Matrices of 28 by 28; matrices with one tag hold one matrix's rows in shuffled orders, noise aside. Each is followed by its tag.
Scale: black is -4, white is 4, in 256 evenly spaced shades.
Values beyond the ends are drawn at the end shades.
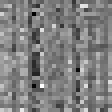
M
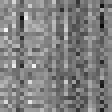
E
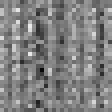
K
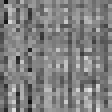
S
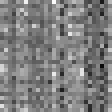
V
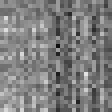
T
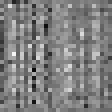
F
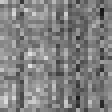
E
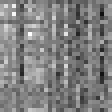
E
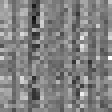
M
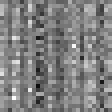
K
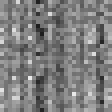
K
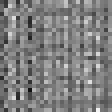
S
